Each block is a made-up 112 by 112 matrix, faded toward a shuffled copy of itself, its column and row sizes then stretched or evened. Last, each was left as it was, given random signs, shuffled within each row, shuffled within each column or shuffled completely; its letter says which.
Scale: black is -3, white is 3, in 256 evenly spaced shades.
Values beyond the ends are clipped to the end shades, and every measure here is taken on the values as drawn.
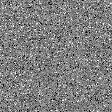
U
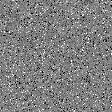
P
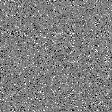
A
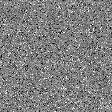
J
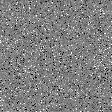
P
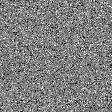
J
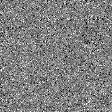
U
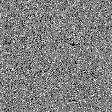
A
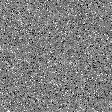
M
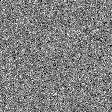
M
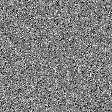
P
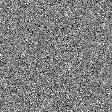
P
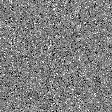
P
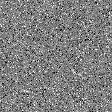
P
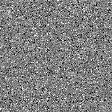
U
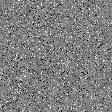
P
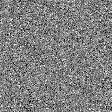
P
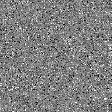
A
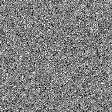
P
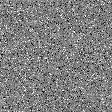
M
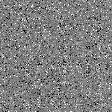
A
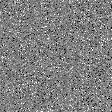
P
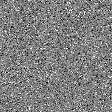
J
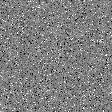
M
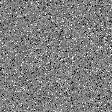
P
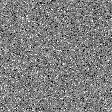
J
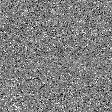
J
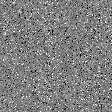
P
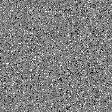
U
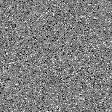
M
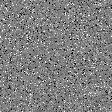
P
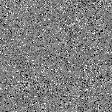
U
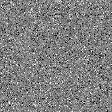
A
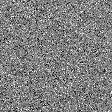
M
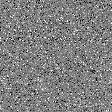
J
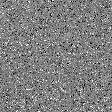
J
